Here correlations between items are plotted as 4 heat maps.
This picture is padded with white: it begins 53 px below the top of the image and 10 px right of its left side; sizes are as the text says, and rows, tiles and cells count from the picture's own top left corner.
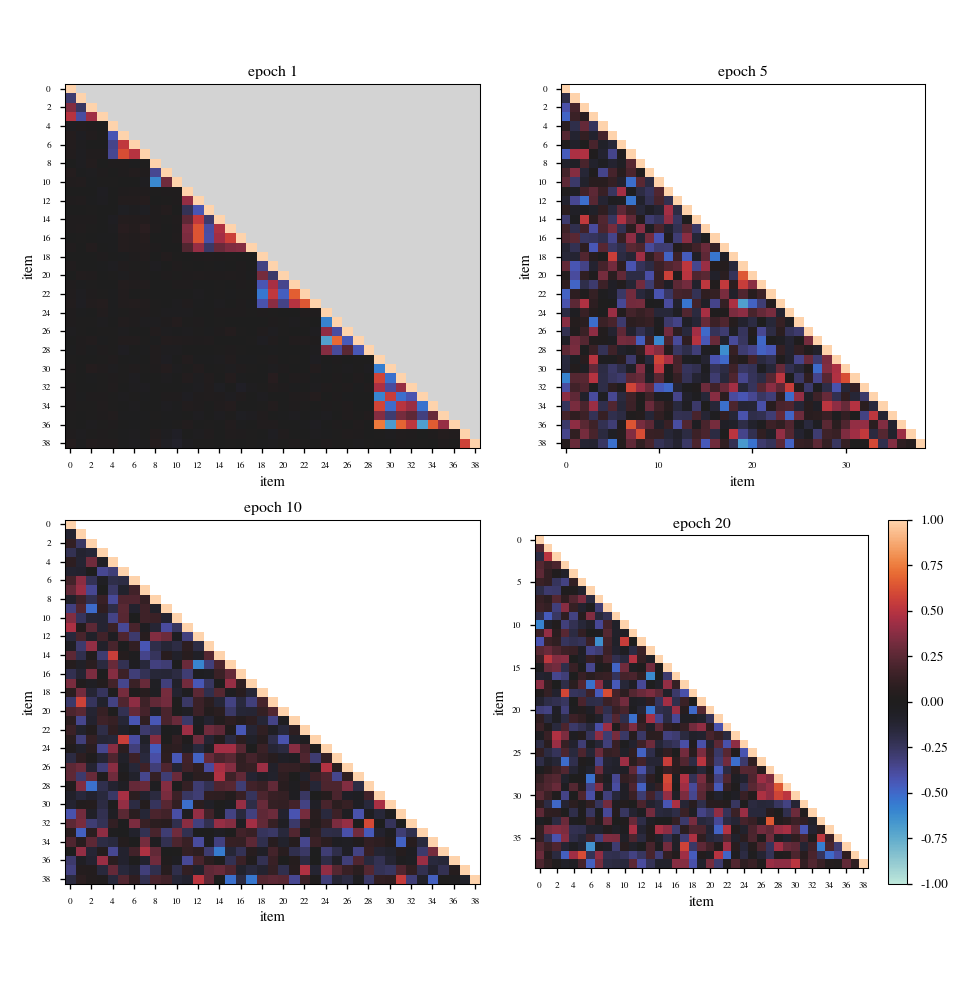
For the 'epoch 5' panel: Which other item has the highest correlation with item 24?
32
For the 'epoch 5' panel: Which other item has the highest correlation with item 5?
18
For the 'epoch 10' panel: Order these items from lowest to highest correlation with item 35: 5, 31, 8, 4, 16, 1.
4, 16, 5, 31, 8, 1
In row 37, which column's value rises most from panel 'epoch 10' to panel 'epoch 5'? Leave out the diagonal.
8
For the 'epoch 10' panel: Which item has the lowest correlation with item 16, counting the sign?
22
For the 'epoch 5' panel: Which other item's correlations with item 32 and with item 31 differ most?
29
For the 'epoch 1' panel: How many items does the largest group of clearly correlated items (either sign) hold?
8
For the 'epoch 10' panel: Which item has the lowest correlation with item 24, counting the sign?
8
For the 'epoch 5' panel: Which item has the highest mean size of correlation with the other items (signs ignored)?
19
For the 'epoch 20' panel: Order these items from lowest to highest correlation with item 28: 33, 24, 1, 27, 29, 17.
24, 33, 1, 27, 17, 29
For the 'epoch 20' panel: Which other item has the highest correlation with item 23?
2
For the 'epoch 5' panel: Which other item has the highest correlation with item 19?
20
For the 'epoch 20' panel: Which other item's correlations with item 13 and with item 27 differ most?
21
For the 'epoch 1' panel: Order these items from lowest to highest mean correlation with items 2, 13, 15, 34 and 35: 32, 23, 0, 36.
23, 0, 32, 36
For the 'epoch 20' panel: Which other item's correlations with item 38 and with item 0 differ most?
20
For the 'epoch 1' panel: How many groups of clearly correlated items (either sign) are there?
8
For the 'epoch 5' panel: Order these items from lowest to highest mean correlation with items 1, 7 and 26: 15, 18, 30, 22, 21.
21, 15, 18, 30, 22
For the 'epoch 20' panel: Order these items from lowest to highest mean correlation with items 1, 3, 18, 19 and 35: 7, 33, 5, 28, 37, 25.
37, 7, 5, 28, 25, 33
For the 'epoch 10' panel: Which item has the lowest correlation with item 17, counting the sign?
38
